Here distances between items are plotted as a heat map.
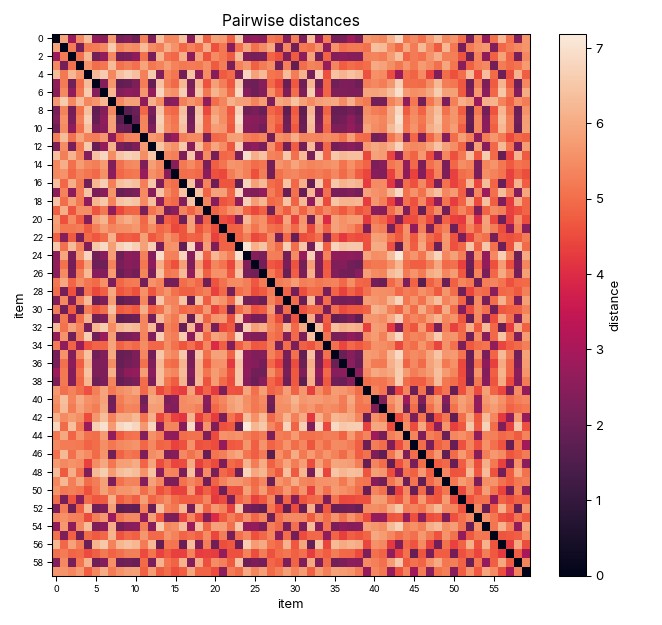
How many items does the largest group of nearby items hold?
22
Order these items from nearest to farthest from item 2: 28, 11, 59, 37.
37, 28, 11, 59
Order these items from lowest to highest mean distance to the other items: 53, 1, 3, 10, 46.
10, 53, 46, 3, 1
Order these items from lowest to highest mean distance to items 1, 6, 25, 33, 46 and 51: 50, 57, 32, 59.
57, 50, 59, 32
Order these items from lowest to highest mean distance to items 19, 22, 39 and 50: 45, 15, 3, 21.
45, 21, 15, 3
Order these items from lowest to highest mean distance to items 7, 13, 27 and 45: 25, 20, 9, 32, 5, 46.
46, 20, 32, 25, 5, 9
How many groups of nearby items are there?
5
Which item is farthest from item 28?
7
